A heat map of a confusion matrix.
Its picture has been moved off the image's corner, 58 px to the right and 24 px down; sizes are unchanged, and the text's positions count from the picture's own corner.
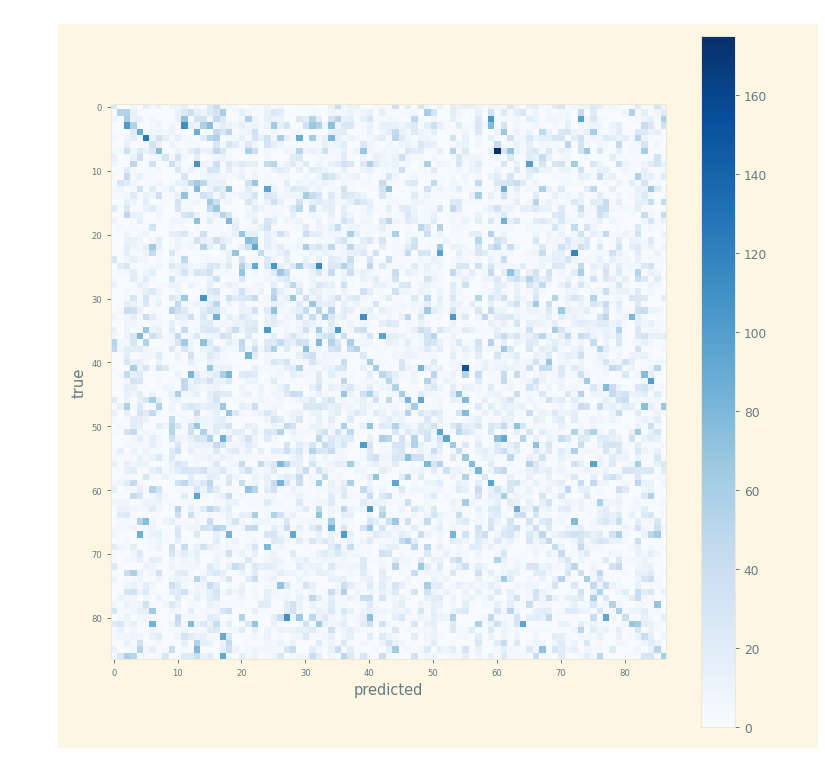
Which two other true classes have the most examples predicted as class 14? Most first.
30, 37
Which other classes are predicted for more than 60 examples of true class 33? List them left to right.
16, 39, 53, 81
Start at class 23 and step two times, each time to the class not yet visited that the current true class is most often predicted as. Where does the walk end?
48
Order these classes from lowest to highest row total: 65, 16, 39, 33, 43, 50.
39, 43, 16, 65, 50, 33
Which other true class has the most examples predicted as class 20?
26
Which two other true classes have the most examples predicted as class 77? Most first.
80, 44
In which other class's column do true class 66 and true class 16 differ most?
34
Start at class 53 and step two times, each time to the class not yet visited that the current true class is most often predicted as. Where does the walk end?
21
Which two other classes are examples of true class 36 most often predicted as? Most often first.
42, 4
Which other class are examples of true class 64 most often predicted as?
32
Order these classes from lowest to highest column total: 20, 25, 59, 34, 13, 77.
20, 77, 59, 25, 13, 34
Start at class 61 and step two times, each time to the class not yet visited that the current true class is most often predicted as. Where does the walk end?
24
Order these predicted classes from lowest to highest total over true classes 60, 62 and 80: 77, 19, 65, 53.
19, 65, 53, 77
